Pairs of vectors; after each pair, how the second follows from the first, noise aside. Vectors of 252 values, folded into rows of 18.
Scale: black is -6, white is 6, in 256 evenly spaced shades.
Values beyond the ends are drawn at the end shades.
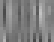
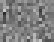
sign-scrambled.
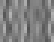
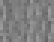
reversed, shrunk.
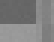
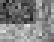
scaled up.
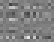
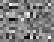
negated, scaled up.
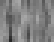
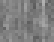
reversed, negated, shrunk.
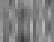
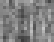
copied.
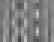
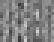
copied.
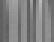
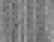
reversed, negated, shrunk.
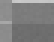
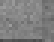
reversed, negated, shrunk.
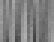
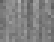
reversed, negated, shrunk.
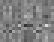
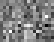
negated, scaled up.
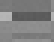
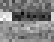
scaled up.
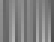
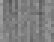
reversed, negated, shrunk.
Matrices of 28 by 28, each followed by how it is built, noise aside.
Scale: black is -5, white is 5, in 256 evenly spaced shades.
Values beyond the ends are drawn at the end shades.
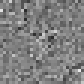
block diagonal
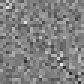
banded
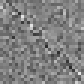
banded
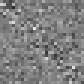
banded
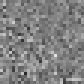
lower triangular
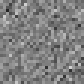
Hankel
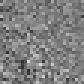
lower triangular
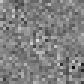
block diagonal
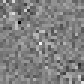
block diagonal
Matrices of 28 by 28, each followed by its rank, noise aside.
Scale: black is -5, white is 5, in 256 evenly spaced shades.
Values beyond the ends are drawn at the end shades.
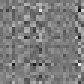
three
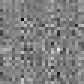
four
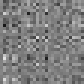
three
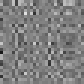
three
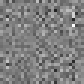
four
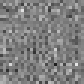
six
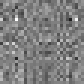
three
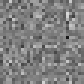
six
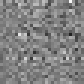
four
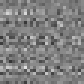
three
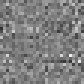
four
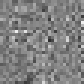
six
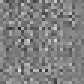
four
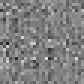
six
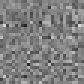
four
